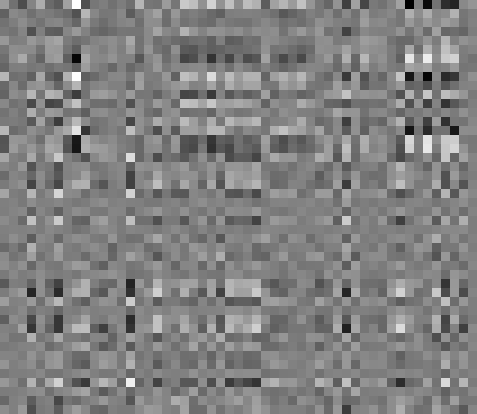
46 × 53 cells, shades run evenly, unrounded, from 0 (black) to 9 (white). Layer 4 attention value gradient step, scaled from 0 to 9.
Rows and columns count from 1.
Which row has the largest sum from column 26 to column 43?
1
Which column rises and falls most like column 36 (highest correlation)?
15
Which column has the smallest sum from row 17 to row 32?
25
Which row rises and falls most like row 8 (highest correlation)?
2
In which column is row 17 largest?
48
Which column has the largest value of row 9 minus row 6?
9
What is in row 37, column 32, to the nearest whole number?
4
